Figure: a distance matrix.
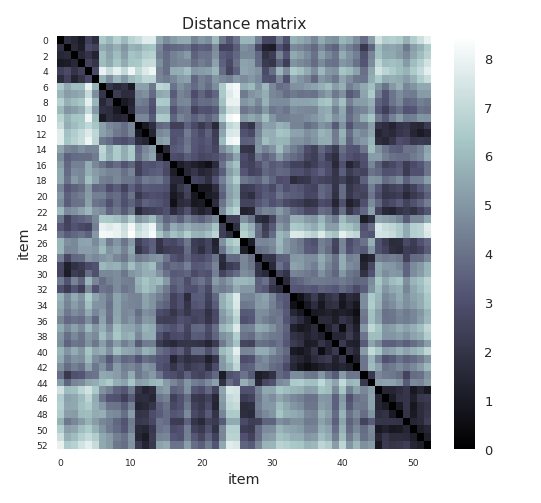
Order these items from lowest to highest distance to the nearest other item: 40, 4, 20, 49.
40, 20, 49, 4
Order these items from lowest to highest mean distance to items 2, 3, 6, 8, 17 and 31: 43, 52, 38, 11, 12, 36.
43, 36, 38, 11, 12, 52
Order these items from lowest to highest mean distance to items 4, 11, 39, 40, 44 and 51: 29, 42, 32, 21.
21, 42, 29, 32
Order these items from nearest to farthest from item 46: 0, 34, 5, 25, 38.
34, 38, 5, 0, 25
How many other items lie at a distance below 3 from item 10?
4
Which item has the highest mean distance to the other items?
25
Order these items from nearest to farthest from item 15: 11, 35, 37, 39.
39, 35, 37, 11
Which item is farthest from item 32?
52
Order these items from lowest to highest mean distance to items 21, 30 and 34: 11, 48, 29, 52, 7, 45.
29, 7, 11, 48, 45, 52
